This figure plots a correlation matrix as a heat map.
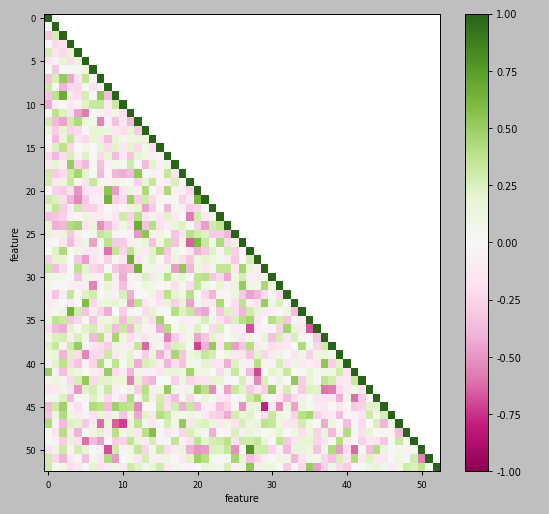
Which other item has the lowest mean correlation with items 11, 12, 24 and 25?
7
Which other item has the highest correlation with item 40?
37
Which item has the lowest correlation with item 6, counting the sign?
31
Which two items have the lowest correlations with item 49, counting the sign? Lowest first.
5, 7
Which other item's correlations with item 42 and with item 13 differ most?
38
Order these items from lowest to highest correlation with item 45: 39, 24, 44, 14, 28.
24, 39, 14, 28, 44
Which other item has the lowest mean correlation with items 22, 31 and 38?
43
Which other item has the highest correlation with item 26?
20
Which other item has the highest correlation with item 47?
18
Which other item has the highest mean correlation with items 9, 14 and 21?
48
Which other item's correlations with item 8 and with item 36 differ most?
35
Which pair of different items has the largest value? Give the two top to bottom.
27, 50
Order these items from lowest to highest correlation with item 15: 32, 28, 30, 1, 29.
32, 29, 28, 30, 1
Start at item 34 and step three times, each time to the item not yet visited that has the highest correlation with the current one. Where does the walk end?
39
